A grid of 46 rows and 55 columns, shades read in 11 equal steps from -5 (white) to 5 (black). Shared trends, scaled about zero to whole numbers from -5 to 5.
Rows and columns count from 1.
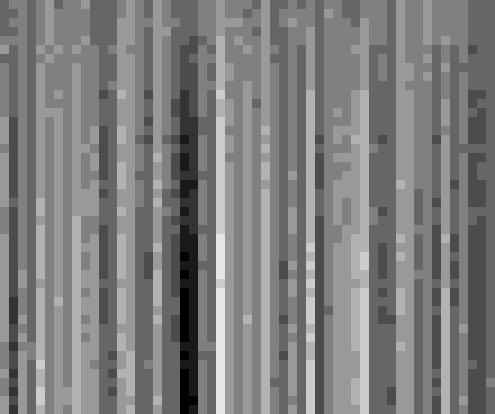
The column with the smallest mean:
25
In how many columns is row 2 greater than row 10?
13
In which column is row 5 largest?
22
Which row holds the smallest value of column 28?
36
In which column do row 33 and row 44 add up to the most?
21
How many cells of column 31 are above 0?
7
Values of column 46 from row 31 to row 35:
-1 -1 -1 -1 -1
